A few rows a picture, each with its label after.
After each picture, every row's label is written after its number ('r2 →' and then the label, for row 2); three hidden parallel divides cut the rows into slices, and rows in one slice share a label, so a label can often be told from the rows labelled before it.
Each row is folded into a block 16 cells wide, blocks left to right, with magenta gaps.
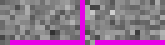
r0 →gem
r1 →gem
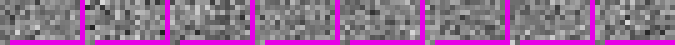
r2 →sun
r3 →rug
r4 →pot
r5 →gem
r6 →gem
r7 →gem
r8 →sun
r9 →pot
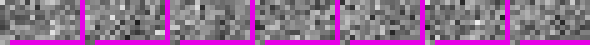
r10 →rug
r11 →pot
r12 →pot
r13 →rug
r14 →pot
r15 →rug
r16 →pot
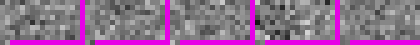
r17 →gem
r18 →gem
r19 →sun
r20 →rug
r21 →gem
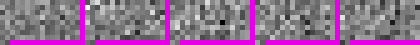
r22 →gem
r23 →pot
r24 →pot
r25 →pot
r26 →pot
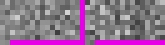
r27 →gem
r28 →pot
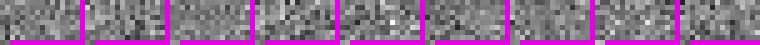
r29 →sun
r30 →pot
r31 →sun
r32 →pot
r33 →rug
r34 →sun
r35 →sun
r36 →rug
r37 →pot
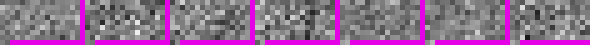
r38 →gem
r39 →rug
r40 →pot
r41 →pot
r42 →sun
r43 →sun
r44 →rug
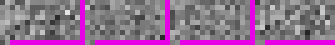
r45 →pot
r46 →gem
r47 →sun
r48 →pot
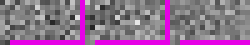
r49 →pot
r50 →rug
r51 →sun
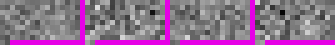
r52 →sun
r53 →rug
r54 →sun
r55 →rug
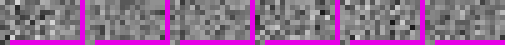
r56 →rug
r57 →gem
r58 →gem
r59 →rug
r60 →pot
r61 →sun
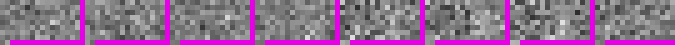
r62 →sun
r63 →sun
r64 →sun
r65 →sun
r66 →rug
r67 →rug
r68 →rug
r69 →sun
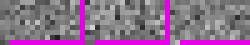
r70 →gem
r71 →pot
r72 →sun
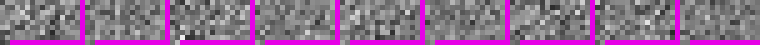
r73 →pot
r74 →sun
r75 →rug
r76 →sun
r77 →pot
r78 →sun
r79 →pot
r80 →rug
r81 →gem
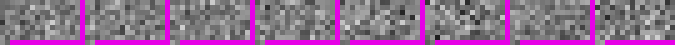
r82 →sun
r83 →gem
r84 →sun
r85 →gem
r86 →pot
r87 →pot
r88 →gem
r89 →rug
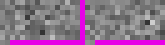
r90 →sun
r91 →sun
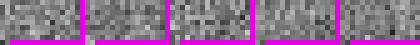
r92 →gem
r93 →sun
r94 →pot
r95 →gem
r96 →gem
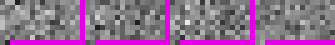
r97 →pot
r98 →pot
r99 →pot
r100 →sun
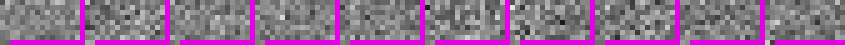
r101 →gem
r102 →rug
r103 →sun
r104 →gem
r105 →sun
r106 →rug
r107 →pot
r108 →rug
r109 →sun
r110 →gem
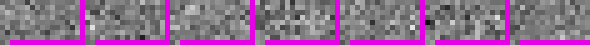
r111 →gem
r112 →gem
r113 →gem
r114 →rug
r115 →sun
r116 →rug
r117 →sun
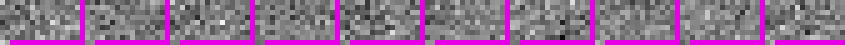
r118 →rug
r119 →gem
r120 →rug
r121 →sun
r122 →rug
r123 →sun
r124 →pot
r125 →sun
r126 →gem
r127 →rug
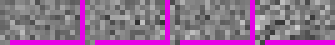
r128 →sun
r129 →gem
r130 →gem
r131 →pot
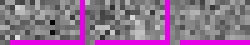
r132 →pot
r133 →rug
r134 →gem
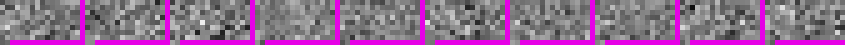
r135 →pot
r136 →rug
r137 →pot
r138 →sun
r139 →gem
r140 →pot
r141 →gem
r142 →gem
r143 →pot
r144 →pot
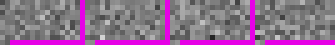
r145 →gem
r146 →gem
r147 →gem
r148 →sun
